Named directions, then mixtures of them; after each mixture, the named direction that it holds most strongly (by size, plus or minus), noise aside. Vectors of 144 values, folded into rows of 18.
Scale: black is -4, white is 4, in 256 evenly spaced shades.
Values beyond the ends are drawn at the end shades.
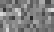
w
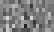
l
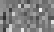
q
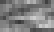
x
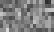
w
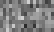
l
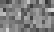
w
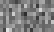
q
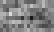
x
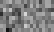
w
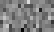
q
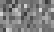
w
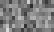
l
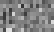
q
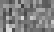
l
